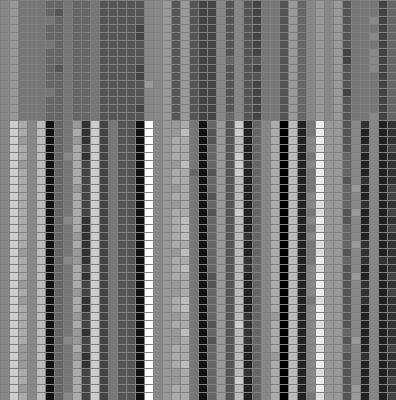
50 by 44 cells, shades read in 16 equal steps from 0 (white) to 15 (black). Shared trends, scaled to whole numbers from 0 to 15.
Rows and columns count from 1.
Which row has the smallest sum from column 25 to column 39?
21
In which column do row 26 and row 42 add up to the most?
32
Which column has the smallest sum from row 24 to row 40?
17
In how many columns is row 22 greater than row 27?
3
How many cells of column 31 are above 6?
15
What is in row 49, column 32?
15
